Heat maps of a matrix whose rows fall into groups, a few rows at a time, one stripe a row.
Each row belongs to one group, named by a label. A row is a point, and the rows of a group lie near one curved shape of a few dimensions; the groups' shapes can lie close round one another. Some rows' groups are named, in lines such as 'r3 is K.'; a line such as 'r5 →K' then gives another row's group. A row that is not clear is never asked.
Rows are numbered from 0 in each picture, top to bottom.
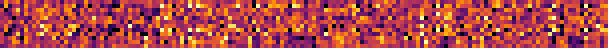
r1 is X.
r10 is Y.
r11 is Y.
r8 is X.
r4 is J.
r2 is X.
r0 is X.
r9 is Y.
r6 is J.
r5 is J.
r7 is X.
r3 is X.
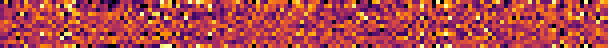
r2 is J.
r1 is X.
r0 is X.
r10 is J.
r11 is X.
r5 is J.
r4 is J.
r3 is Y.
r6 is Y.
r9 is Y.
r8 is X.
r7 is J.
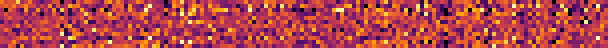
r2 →Y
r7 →J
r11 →Y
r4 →J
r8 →Y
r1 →J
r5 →X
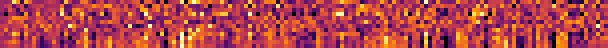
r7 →X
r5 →J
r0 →Y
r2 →Y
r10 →X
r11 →X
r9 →X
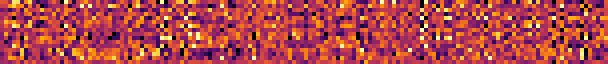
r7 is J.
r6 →Y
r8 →X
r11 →Y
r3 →Y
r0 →Y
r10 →X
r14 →J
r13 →Y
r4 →J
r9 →X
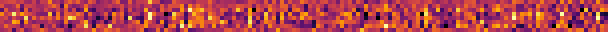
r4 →J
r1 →X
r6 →X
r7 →J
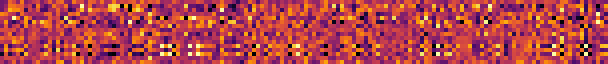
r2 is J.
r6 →X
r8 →J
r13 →X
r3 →J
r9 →J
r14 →J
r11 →X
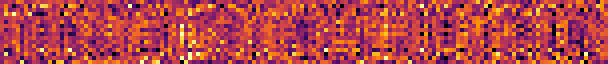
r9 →X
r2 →X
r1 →J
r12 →X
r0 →J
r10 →Y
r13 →X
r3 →Y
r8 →X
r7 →X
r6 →X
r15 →Y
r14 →X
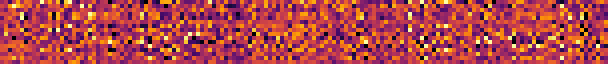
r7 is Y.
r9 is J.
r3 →Y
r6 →X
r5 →X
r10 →J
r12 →X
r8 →X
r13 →J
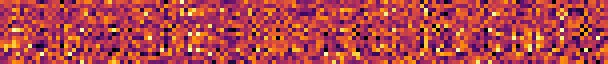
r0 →X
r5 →J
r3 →X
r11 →Y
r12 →X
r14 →Y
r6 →X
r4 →J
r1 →J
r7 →J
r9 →J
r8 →X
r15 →J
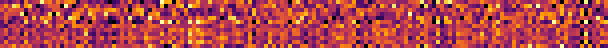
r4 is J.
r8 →X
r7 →X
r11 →J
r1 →Y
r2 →J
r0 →X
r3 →Y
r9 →Y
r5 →X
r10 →X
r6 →Y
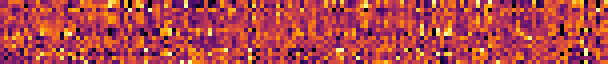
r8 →X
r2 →J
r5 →J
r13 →X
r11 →Y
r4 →J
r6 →J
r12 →Y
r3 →J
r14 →Y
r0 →J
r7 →X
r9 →Y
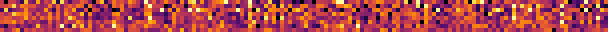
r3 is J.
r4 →J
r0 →Y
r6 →Y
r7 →X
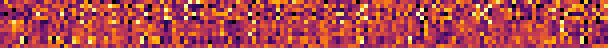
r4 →J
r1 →J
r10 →Y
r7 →J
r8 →Y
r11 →X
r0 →X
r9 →Y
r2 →J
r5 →J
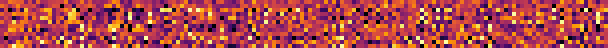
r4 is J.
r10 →X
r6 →J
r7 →J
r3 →J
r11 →J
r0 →J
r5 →J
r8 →X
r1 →X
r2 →X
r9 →Y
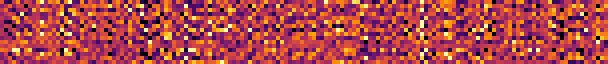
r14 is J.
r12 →Y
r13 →X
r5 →X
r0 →X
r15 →Y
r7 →Y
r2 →J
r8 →X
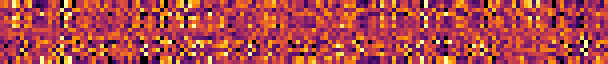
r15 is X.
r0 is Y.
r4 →Y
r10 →X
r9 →Y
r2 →Y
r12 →Y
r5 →Y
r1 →Y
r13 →Y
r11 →Y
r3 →X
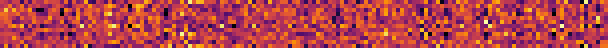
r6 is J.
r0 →X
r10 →J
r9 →Y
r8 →X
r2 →Y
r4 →J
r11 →X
